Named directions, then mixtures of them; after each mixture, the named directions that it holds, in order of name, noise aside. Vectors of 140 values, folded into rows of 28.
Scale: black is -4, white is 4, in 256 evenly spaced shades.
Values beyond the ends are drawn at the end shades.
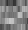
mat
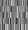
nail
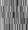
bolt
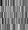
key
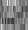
key, mat.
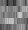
mat.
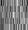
bolt.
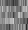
bolt, mat.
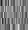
key.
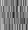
bolt.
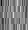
bolt, key.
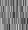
bolt, key.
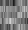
key, mat.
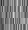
bolt.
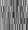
bolt.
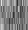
bolt, mat.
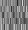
bolt, nail.
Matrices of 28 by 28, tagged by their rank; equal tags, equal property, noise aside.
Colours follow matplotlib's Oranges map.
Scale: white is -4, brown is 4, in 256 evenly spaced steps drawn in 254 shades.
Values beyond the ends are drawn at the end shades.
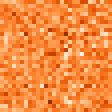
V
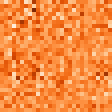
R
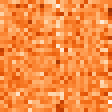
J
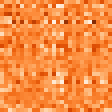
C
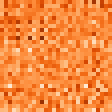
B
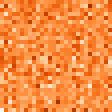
J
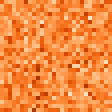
V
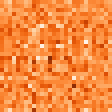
B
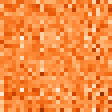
C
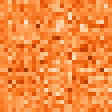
R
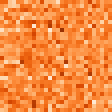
R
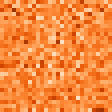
J
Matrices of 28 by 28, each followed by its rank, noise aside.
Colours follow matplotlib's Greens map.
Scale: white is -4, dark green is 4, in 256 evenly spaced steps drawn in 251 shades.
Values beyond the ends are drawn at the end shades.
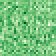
five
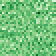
six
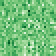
five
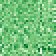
four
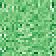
four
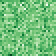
seven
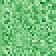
seven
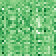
four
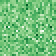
seven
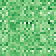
four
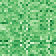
four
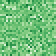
five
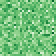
four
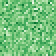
seven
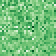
four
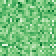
six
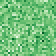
seven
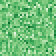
six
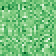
five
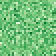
seven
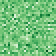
six
